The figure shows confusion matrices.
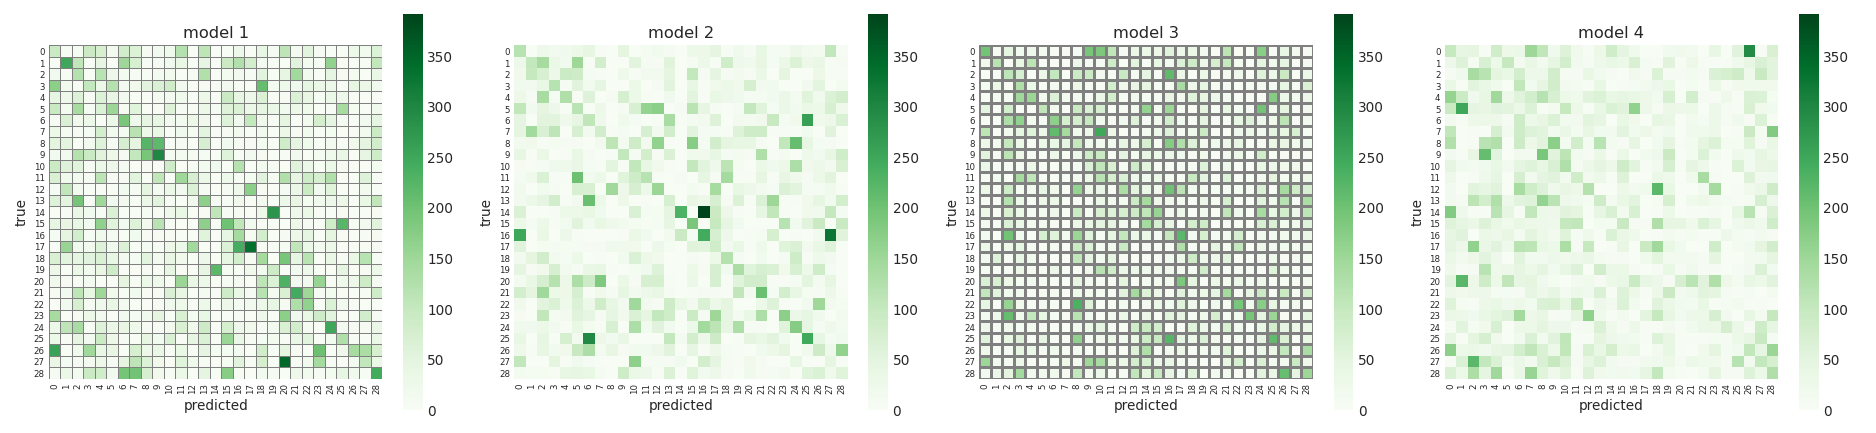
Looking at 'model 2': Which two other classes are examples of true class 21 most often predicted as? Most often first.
2, 19
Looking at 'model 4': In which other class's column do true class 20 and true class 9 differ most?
1
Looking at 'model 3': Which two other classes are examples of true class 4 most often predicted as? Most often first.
25, 3
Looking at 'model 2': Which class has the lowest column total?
14
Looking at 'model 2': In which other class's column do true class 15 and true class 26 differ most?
6
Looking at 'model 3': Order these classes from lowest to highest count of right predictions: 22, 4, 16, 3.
16, 3, 4, 22
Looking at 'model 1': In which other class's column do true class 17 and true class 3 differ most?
16
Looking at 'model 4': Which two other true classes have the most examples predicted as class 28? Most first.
7, 26
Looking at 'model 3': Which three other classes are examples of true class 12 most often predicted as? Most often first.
16, 8, 26
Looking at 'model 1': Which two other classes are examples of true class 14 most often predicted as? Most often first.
19, 5
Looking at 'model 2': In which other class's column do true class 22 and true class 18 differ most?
26
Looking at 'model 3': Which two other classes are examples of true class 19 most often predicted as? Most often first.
10, 11
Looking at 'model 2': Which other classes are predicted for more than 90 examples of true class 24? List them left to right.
10, 16, 17, 19
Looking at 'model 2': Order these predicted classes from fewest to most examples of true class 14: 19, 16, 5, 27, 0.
19, 5, 0, 27, 16
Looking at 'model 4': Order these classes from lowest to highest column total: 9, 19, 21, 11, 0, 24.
24, 21, 11, 19, 9, 0
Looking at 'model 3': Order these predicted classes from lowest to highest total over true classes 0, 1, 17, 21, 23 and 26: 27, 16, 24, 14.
27, 16, 14, 24
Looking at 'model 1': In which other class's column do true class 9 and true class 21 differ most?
8
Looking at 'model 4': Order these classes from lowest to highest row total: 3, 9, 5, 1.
3, 1, 9, 5
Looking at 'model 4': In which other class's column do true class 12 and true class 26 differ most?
18
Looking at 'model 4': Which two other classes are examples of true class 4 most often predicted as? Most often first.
0, 8
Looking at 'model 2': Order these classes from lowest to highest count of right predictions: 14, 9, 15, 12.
9, 12, 15, 14
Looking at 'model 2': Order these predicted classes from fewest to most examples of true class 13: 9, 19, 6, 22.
9, 19, 22, 6
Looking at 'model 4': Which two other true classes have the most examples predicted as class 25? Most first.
27, 2
